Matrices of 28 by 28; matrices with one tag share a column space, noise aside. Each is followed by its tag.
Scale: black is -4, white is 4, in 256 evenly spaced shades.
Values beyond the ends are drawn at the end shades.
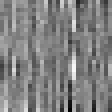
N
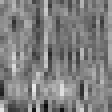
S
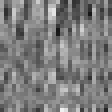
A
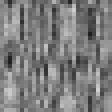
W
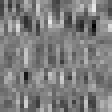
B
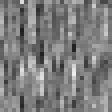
W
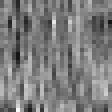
S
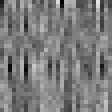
N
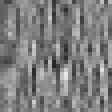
W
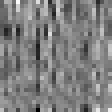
A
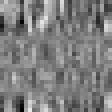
B
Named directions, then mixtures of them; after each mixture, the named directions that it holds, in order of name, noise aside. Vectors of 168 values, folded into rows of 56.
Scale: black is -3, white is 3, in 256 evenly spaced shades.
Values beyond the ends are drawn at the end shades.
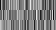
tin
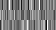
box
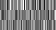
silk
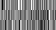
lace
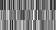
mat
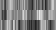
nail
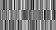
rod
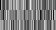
silk, tin.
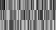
mat, rod, tin.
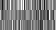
lace, silk.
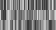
mat, nail, silk.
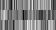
nail, rod.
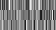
box, tin.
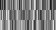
mat, tin.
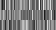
box, lace, rod.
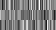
box, lace, rod.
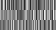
mat, rod, tin.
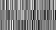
lace, mat, tin.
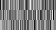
tin.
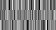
box, mat.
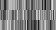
nail, tin.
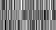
lace, rod.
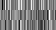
lace.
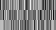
tin.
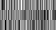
lace, rod.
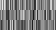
mat.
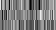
box, nail, tin.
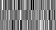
lace, rod.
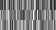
mat.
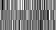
lace, silk.
